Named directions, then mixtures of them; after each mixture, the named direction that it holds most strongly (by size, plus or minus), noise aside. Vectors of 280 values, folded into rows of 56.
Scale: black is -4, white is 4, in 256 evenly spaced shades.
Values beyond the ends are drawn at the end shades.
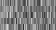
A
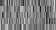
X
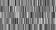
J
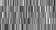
X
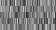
J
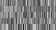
A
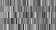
A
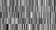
J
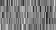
X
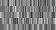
J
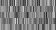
J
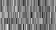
A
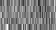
X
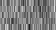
X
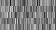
A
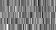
J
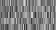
A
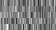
A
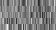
A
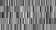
X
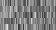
A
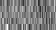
X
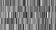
A
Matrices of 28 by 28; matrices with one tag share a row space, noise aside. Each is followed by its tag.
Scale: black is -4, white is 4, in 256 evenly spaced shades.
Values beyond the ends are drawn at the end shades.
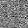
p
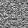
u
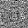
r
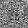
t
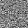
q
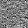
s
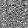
s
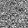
p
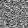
u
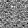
u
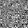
t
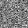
t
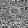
p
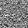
u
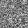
s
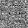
p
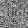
q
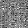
p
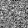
p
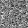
q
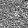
t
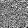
q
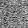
u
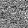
p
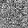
s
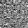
u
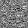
s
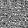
p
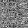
s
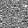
t
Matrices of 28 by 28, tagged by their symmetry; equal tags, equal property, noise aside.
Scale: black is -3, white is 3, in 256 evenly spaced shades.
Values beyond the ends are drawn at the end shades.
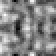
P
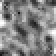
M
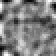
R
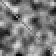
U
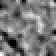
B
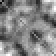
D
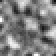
B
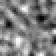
R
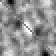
M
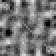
M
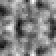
P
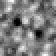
M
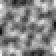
M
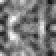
P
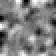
R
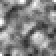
D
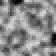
B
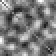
D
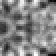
P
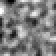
R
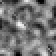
U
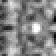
P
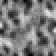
M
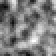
U
